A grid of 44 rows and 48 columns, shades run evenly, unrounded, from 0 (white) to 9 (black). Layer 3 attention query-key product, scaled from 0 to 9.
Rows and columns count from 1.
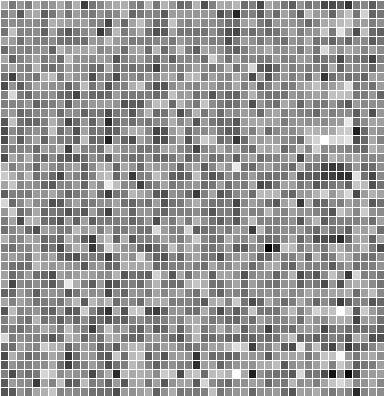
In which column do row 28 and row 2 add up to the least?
46
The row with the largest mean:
20
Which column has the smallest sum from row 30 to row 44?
43
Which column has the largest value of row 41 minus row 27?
25
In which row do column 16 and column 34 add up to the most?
28
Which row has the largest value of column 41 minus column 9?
32
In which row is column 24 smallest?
26
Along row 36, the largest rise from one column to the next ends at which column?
45
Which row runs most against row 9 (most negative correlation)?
6
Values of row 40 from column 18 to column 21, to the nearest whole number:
2 6 4 6
